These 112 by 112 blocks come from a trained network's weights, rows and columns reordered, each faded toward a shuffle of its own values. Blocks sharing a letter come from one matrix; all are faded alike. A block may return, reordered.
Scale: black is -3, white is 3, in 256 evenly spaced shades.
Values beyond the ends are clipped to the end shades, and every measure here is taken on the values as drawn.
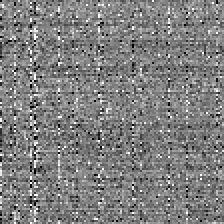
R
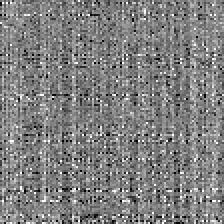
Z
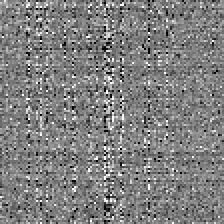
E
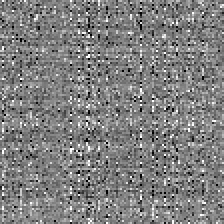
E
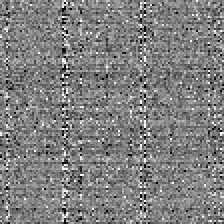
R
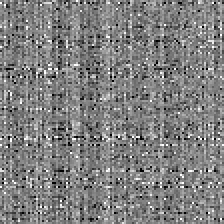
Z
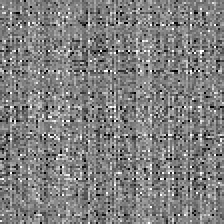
Z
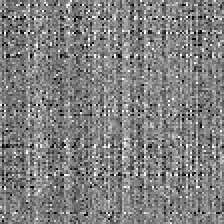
Z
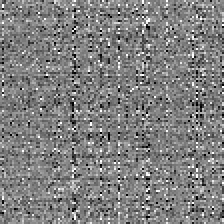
E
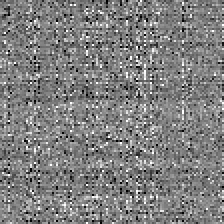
E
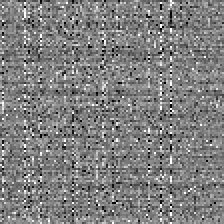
R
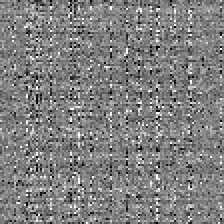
E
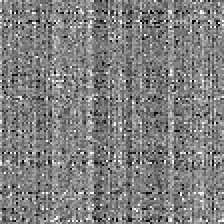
Z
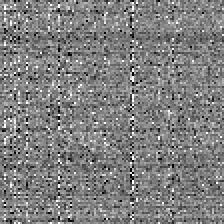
R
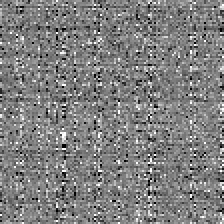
E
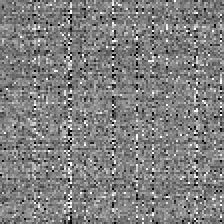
R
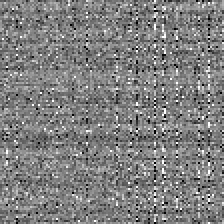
R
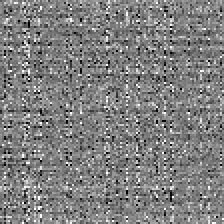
E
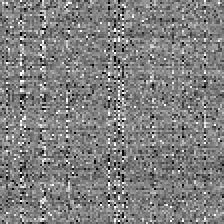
R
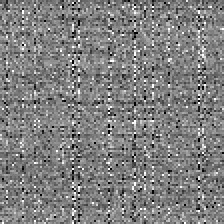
R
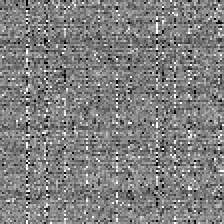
R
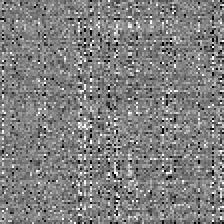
E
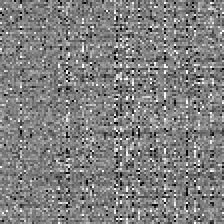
E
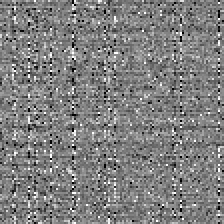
R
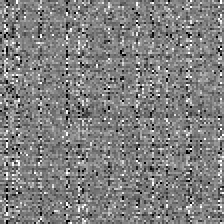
E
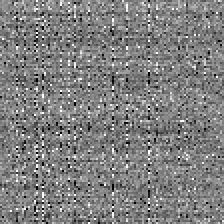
R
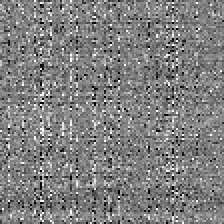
E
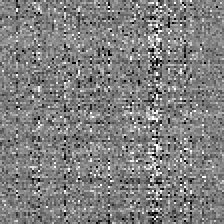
E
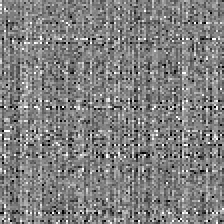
Z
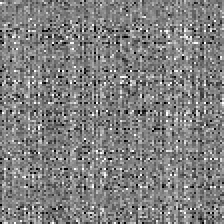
Z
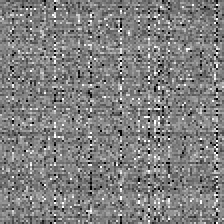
R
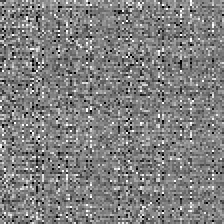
E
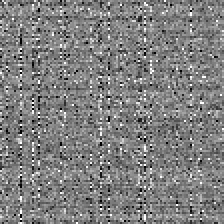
R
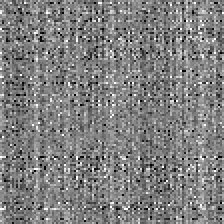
Z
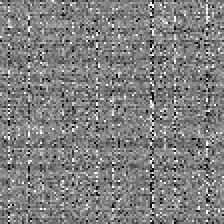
R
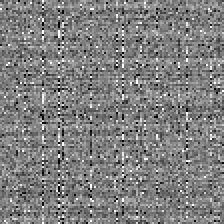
R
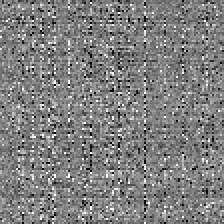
E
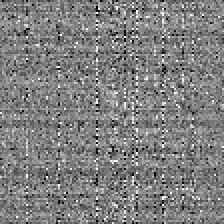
R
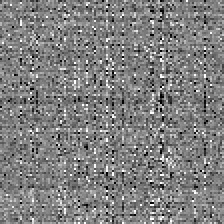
E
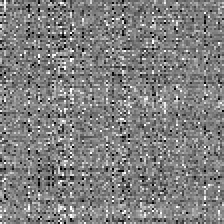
E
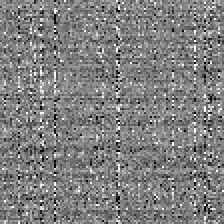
R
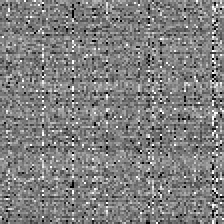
R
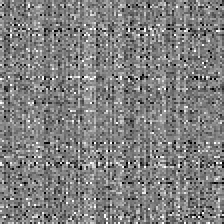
Z
